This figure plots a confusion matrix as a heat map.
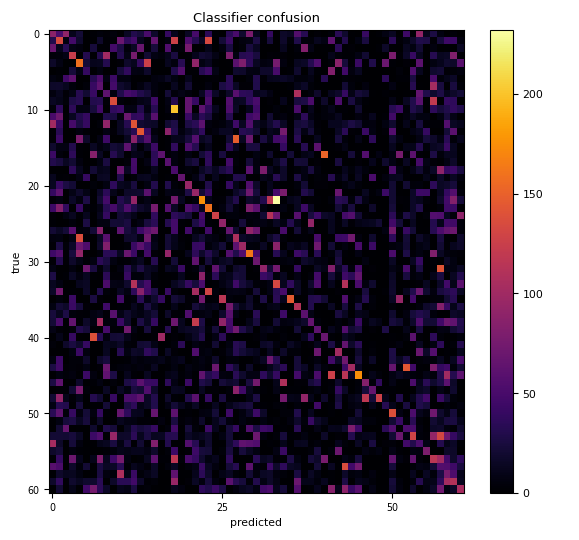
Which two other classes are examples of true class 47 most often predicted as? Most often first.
27, 4
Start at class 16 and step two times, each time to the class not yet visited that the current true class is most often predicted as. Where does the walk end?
6
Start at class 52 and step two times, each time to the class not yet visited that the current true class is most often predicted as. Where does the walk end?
56
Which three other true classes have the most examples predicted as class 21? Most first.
38, 34, 4
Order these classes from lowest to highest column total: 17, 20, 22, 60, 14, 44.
44, 17, 60, 20, 14, 22
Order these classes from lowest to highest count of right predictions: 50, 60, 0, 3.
0, 60, 3, 50
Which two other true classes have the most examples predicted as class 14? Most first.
4, 27
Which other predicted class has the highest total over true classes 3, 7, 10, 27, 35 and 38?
18
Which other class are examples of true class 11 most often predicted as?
1
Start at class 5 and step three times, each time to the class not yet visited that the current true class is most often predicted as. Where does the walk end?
32
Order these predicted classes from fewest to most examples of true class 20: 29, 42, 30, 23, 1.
42, 30, 23, 1, 29
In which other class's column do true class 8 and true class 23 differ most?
36
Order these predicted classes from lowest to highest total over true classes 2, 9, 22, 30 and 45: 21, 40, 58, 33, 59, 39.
40, 39, 21, 59, 58, 33
